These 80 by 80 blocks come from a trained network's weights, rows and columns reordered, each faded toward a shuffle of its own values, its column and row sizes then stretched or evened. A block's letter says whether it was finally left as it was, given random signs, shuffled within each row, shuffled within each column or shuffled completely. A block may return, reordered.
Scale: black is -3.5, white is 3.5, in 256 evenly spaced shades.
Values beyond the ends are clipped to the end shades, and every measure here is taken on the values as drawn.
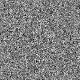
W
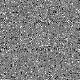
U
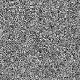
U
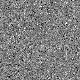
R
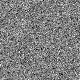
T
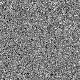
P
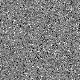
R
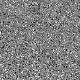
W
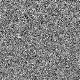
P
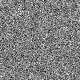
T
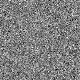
R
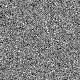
T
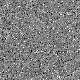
P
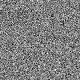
T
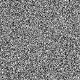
W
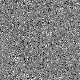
R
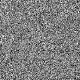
W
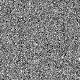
R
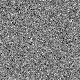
T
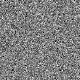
W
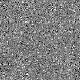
U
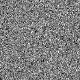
W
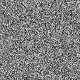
W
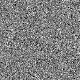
W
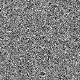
W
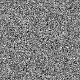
W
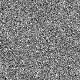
R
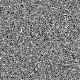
R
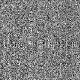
U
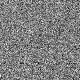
P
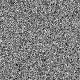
T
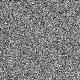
T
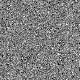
W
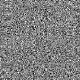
U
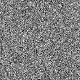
R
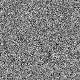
P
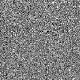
U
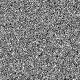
T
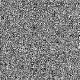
U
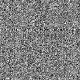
U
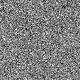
R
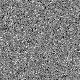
T
